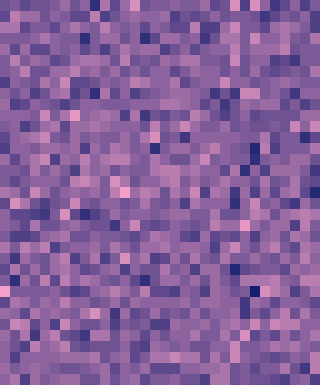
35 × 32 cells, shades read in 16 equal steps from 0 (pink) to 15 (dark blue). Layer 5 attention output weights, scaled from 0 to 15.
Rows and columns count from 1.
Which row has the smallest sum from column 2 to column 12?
11
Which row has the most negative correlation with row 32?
19
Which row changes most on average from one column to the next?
18
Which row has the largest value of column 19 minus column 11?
3
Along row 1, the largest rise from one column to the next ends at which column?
25
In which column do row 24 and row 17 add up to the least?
13
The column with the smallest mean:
7
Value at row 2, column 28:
10
